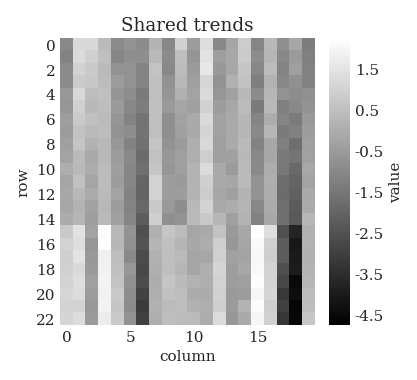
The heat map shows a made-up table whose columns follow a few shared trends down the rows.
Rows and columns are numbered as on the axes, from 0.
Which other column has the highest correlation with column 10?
19
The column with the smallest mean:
18
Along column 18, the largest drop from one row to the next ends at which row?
15
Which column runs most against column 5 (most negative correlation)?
7
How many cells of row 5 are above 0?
7
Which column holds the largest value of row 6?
11
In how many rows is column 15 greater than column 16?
8
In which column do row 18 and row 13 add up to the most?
3
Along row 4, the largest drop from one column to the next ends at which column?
12
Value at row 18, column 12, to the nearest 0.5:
1
